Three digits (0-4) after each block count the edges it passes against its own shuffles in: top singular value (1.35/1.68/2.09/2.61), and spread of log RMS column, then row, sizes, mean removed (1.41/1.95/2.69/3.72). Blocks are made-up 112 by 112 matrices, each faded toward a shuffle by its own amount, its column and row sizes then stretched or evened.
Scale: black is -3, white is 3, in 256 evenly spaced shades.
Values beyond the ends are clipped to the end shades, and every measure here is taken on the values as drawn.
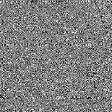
3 2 3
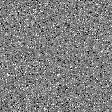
1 0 0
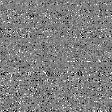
0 1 3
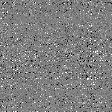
0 2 3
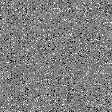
1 1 2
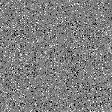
2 1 1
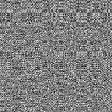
4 0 1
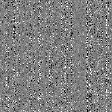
0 4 0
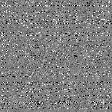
0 1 4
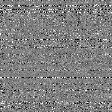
1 1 4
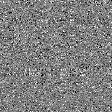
2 0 2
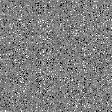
2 2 1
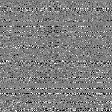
4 0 4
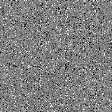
1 2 1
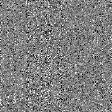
1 3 1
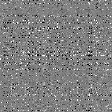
3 2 4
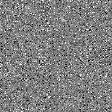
1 2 2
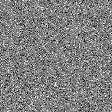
2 0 0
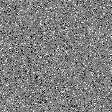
0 1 0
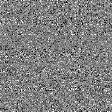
1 1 3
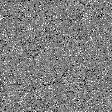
1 1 1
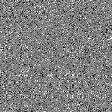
3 1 1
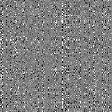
4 4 2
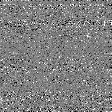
2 0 3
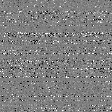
1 1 4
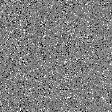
0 2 1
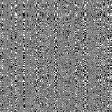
4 4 1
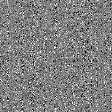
0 3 0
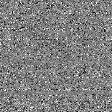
1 0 3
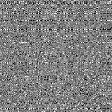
4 0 3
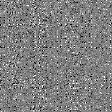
3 3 2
